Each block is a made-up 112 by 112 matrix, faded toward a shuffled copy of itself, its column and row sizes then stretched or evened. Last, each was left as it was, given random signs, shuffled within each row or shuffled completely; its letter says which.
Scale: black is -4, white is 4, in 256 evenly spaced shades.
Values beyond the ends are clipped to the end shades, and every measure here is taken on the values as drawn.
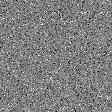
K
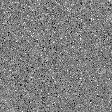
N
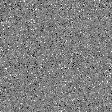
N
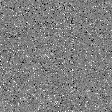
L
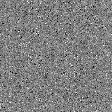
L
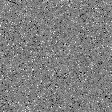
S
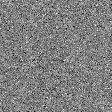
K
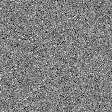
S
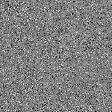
N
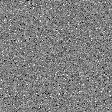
K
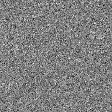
L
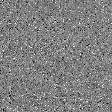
N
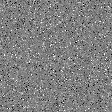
S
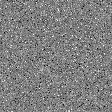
S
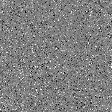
N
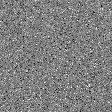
S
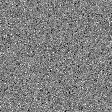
S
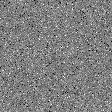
S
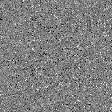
L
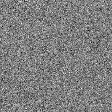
N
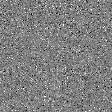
L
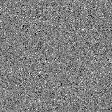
L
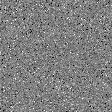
S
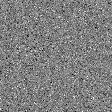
S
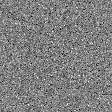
S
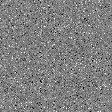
L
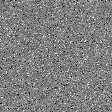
K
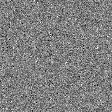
N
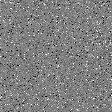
N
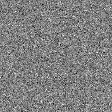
N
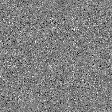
N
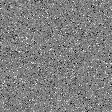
S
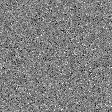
S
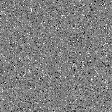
L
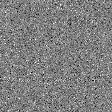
N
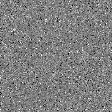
L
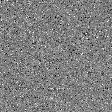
K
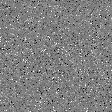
K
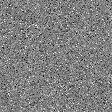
S
